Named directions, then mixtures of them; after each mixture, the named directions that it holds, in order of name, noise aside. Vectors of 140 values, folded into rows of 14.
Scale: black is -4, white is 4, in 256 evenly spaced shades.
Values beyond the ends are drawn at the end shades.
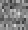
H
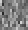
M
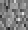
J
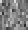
J, M.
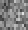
H, J.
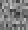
H.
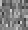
H, M.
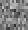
H, J.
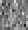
J, M.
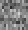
H.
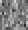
J, M.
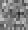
H, J.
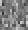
M.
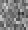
H, J.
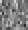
J, M.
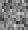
H, J.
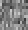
H, M.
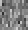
H, M.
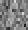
J, M.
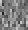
M.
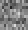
H.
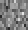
J.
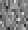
J.
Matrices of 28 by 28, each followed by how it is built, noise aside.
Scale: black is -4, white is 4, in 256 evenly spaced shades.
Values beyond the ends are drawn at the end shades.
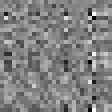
low rank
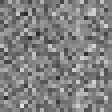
repeating rows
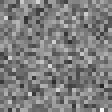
noise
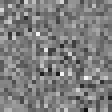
block diagonal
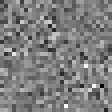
block diagonal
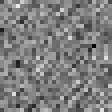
Hankel
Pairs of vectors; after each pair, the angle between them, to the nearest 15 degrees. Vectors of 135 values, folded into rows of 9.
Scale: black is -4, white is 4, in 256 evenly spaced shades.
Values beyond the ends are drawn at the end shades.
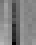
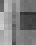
75 degrees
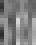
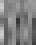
165 degrees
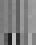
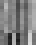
30 degrees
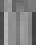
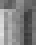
105 degrees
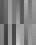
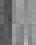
90 degrees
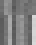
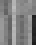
165 degrees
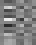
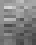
60 degrees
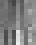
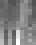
45 degrees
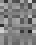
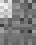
60 degrees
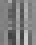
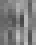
45 degrees
